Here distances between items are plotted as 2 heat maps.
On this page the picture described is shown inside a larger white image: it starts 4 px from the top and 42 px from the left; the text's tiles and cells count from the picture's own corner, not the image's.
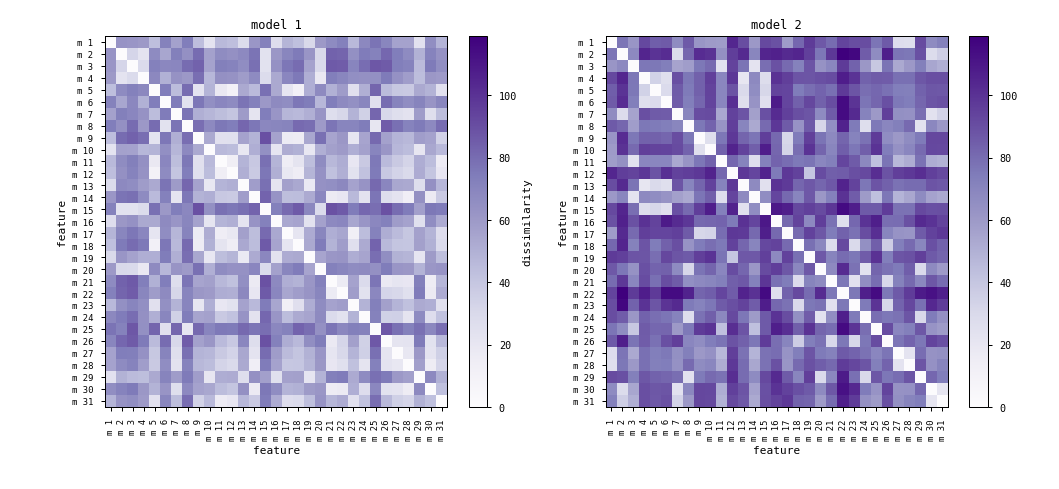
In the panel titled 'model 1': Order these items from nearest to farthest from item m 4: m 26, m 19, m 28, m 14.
m 19, m 28, m 14, m 26
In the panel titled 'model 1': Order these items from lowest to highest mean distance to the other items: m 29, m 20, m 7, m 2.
m 7, m 29, m 20, m 2
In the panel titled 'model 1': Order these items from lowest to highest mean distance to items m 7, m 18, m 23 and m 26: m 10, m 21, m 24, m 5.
m 5, m 21, m 24, m 10
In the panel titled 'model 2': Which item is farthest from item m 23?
m 2
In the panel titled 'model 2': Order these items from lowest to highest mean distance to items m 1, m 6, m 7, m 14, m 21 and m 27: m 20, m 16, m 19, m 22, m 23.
m 20, m 23, m 19, m 16, m 22
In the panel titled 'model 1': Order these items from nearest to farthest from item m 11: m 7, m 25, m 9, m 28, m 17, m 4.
m 17, m 9, m 28, m 7, m 4, m 25
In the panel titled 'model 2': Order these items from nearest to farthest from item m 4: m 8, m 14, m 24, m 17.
m 14, m 8, m 24, m 17
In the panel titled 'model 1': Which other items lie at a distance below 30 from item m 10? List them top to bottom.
m 1, m 13, m 16, m 19, m 29
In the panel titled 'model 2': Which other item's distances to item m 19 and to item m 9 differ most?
m 10
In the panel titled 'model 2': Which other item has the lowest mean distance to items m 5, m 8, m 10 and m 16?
m 9
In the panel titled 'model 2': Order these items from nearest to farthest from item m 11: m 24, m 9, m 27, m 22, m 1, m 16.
m 27, m 1, m 24, m 9, m 16, m 22
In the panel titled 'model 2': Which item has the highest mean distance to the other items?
m 22
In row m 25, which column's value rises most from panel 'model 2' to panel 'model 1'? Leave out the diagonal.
m 3
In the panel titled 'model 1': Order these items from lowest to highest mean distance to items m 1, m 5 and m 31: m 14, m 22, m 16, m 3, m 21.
m 16, m 14, m 21, m 22, m 3
